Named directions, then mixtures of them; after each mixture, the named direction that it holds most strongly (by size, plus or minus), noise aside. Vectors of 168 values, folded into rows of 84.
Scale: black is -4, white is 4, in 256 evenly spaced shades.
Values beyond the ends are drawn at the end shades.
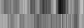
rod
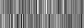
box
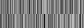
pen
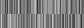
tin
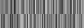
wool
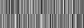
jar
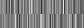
jar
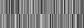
jar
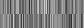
box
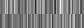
tin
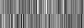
box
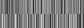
jar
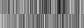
rod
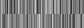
tin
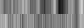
rod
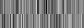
box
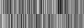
box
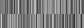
tin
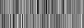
box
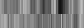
rod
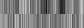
rod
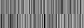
wool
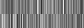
box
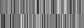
wool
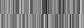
pen
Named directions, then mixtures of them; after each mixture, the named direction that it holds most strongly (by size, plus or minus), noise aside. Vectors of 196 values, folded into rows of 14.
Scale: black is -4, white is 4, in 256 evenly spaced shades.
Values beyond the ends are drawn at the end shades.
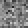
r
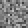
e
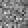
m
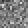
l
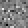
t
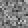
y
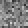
r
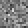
e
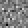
t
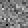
t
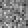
m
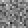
l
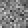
m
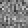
e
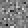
t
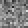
r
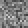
y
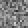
y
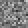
y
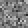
y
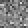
l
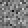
y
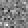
t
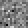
t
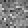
t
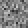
y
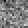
r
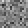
l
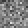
l
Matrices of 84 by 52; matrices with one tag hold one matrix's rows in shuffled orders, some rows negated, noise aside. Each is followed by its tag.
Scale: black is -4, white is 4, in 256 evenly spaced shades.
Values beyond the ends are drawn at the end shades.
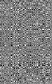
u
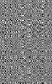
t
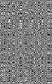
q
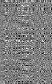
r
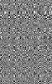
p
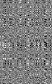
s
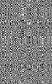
t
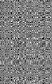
u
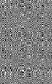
t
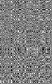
u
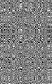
q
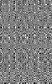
p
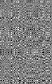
u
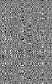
t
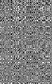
u
